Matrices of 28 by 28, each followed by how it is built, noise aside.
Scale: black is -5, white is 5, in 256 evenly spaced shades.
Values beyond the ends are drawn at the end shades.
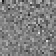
upper triangular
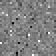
sparse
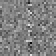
uneven columns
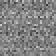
repeating columns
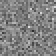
noise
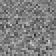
repeating columns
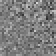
upper triangular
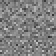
repeating columns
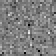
sparse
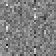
uneven columns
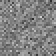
Hankel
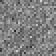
Hankel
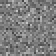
noise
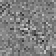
banded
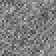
Hankel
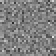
low rank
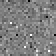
sparse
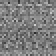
repeating columns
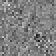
banded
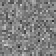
noise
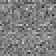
repeating columns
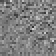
upper triangular
